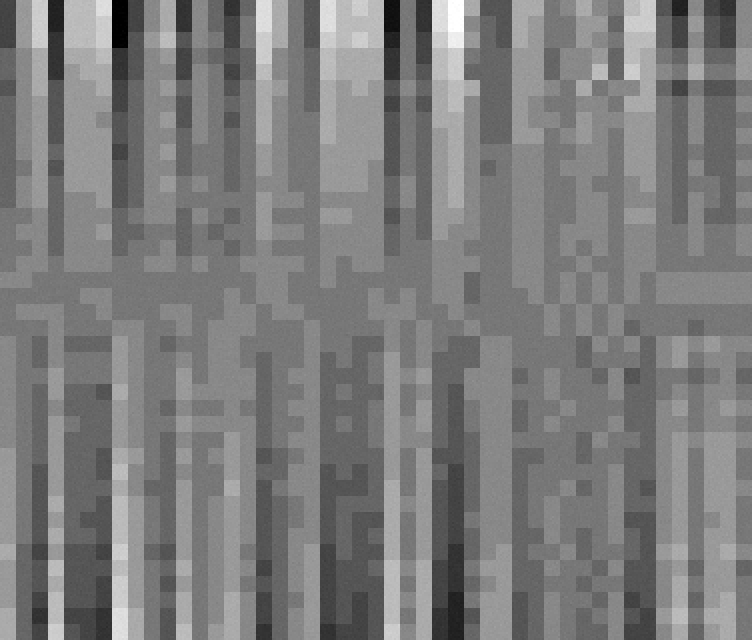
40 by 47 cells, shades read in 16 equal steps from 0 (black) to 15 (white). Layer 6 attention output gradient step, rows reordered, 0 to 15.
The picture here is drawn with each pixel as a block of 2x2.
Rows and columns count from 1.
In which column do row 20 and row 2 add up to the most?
29
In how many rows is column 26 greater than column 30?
19
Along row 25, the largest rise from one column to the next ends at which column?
8
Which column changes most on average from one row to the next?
30
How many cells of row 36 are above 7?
21
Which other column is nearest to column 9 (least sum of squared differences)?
1
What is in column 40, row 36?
5
